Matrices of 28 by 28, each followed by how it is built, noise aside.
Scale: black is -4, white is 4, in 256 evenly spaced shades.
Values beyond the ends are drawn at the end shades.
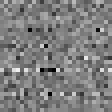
uneven rows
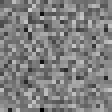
repeating rows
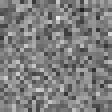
noise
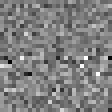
uneven rows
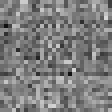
blocks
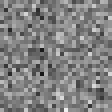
repeating rows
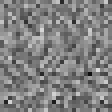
repeating columns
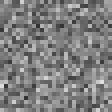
noise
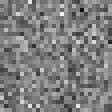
noise
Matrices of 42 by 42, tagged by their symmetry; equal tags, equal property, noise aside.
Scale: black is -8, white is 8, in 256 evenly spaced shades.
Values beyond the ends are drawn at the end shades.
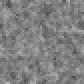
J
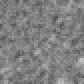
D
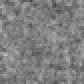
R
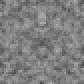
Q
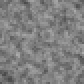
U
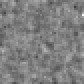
R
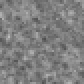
U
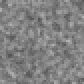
U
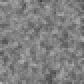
J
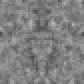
Q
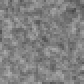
U
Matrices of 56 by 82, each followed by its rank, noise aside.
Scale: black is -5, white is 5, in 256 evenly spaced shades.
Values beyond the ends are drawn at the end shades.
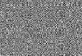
eight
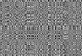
three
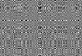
three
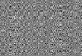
six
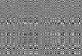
two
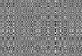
three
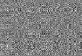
eight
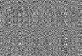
six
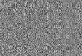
eight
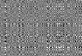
three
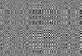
two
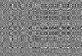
three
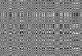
two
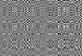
two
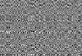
four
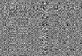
six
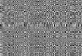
three
